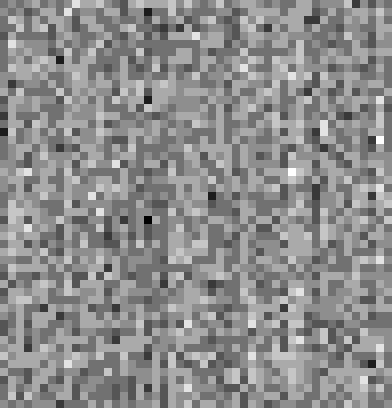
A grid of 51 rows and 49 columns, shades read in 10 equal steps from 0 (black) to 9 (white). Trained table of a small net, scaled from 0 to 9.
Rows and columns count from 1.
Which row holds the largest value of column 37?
22
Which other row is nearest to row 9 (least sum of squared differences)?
46
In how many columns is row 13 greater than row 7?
25
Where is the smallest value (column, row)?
19, 28
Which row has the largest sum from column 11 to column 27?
1
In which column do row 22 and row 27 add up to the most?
37
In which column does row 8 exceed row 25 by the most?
27
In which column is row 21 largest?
15
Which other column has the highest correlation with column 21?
10
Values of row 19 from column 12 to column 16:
6 5 4 6 4
